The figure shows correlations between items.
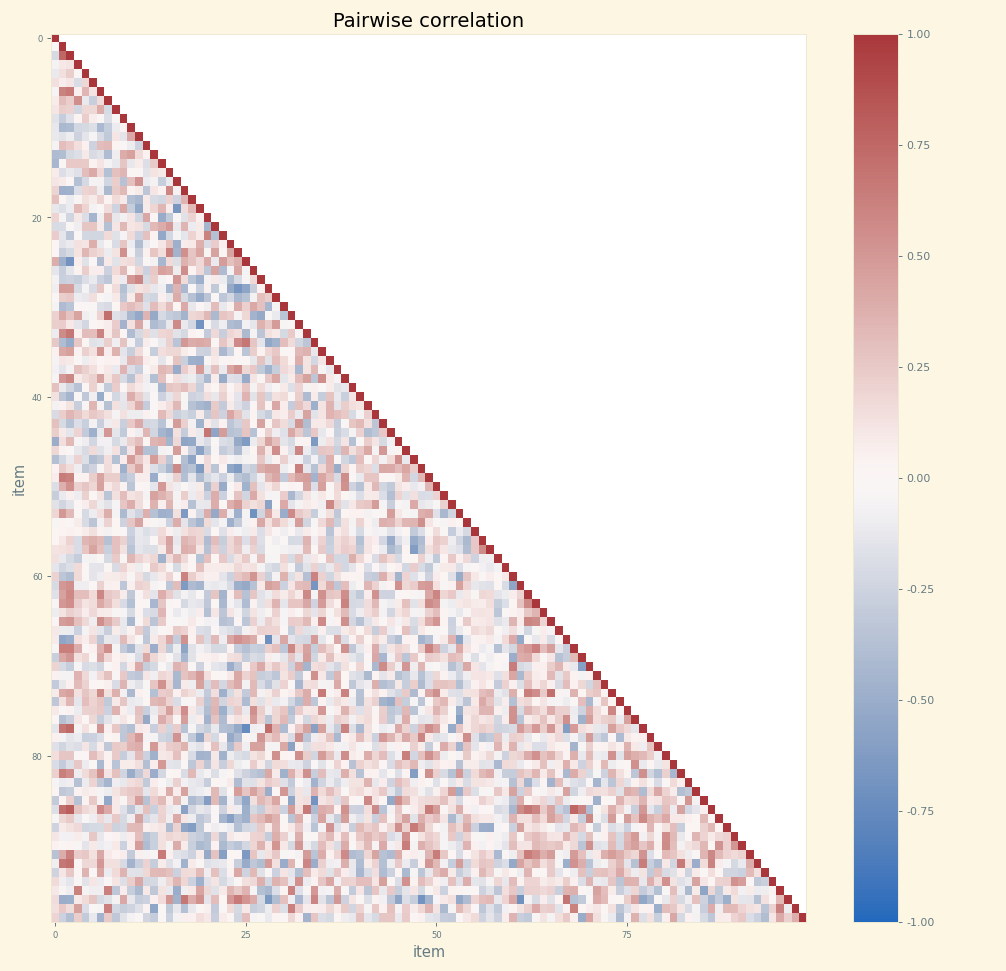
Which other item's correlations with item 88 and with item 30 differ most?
17
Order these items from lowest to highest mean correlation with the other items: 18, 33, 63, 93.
18, 93, 33, 63
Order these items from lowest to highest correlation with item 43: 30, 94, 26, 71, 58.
71, 26, 30, 58, 94
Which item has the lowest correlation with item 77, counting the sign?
25
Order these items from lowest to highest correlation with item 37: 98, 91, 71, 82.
82, 98, 91, 71
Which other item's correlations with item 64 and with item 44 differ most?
20
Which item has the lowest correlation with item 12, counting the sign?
76
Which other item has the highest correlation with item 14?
91
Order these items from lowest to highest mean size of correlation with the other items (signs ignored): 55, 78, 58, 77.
55, 58, 78, 77
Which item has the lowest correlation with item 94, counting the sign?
19
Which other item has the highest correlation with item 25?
34
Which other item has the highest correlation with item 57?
56
